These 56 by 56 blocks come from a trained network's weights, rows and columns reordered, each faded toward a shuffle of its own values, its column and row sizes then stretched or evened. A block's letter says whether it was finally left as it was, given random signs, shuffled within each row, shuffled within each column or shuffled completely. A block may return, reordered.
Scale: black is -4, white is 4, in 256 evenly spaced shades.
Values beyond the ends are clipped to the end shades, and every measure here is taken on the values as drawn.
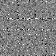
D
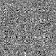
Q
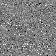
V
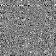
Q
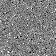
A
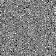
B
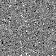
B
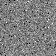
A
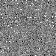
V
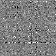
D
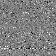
V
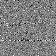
V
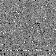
V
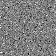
A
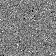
A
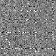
Q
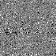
D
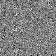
B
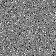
A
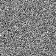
V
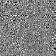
Q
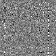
Q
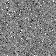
A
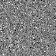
B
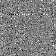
D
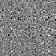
Q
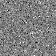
V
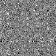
Q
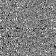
D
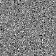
B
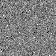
A
